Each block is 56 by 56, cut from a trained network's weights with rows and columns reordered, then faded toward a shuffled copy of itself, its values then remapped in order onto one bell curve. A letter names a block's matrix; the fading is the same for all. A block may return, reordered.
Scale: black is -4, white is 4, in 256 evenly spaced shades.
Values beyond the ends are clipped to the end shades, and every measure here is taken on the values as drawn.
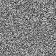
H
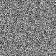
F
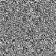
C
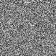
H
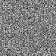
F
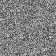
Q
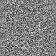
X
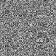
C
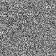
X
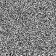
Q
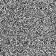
Q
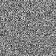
C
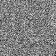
F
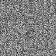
C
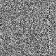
X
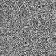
F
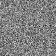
H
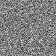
X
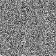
X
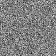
Q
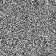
H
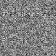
C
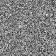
F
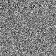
H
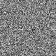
H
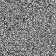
F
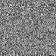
C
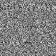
Q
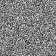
H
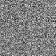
C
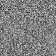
Q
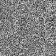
X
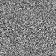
Q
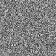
F
